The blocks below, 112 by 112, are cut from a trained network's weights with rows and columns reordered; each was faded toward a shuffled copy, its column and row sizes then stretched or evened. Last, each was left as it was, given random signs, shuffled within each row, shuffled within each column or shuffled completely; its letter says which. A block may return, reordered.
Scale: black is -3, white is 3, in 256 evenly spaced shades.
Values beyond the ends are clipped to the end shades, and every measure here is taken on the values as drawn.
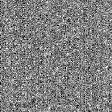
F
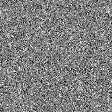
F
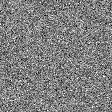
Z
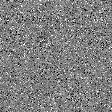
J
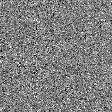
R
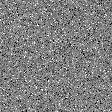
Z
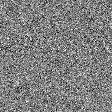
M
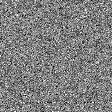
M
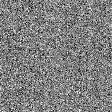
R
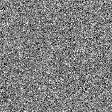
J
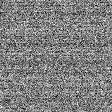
M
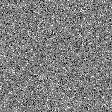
Z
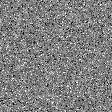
Z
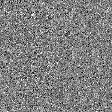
J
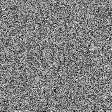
R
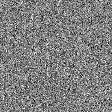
R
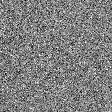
Z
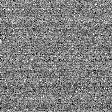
F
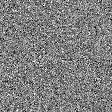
Z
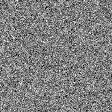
R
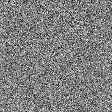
J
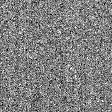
R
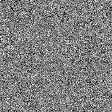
J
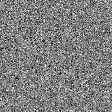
F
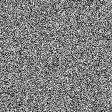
Z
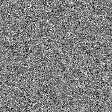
R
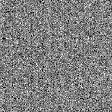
F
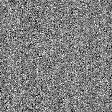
R
